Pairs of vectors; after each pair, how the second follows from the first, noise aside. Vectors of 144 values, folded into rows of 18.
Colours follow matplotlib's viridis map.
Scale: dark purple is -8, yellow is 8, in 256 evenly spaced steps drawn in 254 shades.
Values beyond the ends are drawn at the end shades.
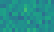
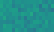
wrapped around, shrunk.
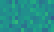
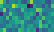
reversed, scaled up.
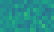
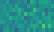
sign-scrambled.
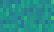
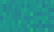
wrapped around, shrunk.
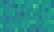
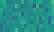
sign-scrambled.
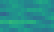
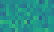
sign-scrambled.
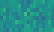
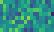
reversed, scaled up.
